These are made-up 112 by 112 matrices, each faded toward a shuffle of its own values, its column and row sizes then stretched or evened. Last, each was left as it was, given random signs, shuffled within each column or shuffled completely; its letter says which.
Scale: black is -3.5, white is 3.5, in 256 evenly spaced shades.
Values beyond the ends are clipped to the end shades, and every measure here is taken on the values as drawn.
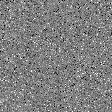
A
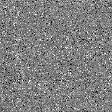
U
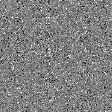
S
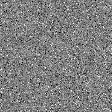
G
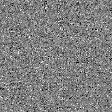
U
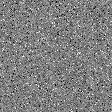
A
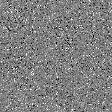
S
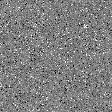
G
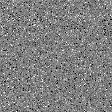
S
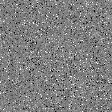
S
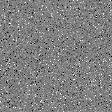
G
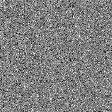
G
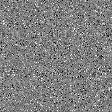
U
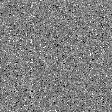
S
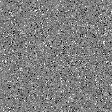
U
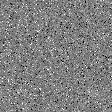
A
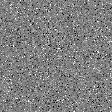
U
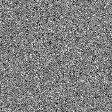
G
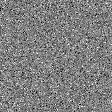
A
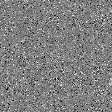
S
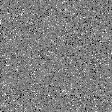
S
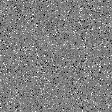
S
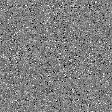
S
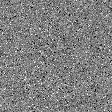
A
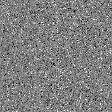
G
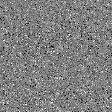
U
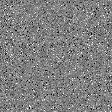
U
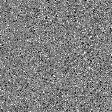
G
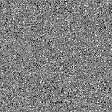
U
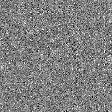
U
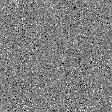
U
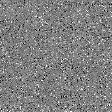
S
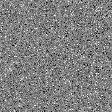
G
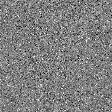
S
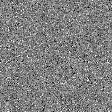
S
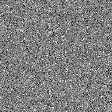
G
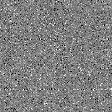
U
